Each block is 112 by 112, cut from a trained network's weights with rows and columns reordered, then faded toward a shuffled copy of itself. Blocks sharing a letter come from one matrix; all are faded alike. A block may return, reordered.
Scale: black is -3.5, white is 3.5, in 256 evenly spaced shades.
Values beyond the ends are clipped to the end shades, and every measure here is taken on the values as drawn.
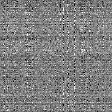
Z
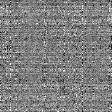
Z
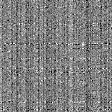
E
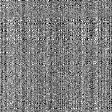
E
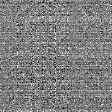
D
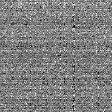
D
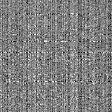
E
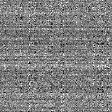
D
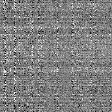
Z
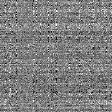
D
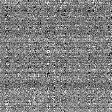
D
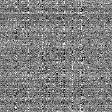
Z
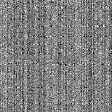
E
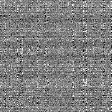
Z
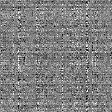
Z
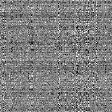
D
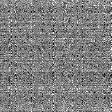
D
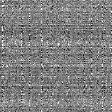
Z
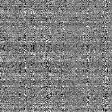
D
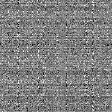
D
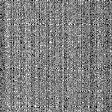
E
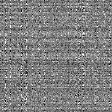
Z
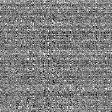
D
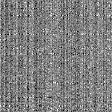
E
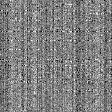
E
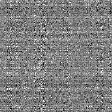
D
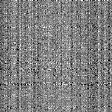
E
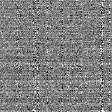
D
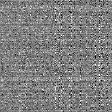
D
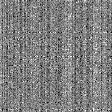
E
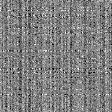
E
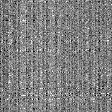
E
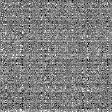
D
